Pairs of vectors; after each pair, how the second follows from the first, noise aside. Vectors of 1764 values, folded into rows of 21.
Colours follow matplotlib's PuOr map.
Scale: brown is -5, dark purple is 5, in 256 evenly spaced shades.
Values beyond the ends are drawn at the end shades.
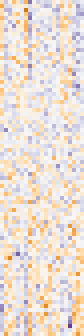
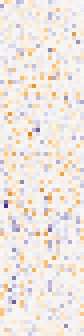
wrapped around, partly zeroed.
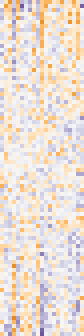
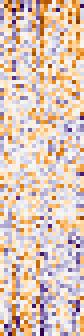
scaled up.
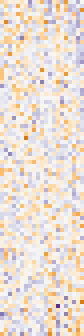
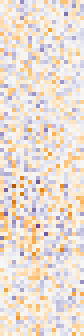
wrapped around, negated.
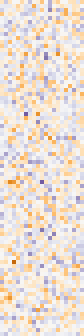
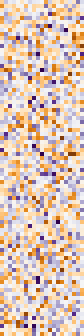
reversed, scaled up.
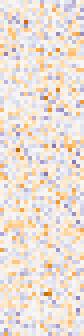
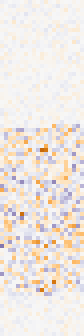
wrapped around, partly zeroed.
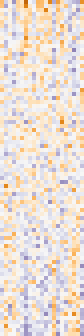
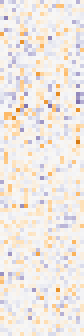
wrapped around, partly zeroed.
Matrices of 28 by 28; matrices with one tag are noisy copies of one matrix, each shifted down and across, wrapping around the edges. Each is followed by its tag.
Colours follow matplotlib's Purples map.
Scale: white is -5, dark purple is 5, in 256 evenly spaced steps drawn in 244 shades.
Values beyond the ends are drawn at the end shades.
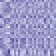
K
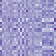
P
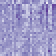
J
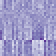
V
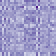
P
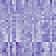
J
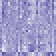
J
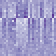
V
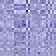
P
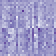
J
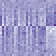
V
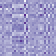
P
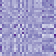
P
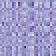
K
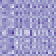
K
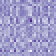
K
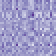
K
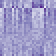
V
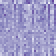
J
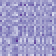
K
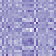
P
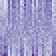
V
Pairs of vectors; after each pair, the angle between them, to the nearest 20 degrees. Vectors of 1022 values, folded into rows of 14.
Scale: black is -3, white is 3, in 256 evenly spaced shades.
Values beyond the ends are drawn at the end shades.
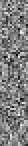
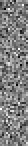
140 degrees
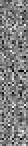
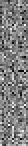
20 degrees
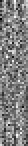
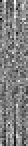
40 degrees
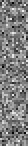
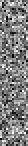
160 degrees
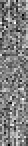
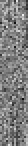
160 degrees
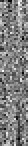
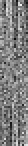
80 degrees
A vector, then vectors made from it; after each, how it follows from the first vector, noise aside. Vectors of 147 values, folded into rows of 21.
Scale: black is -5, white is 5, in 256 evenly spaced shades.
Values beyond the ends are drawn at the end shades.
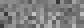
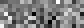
negated, scaled up.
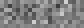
wrapped around, negated.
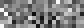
negated, scaled up.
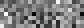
negated, scaled up.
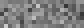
wrapped around, negated.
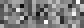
wrapped around, negated, scaled up.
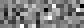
wrapped around, negated, scaled up.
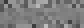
wrapped around, negated, partly zeroed.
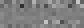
wrapped around, negated, partly zeroed.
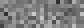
copied.
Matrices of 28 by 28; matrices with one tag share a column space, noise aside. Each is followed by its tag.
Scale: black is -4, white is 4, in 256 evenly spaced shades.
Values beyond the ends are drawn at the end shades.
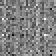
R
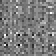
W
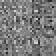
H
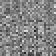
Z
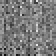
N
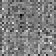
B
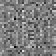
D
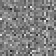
R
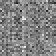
D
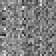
R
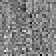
B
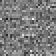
R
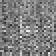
Z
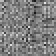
W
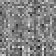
N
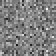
R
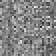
H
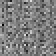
W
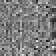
N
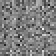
R
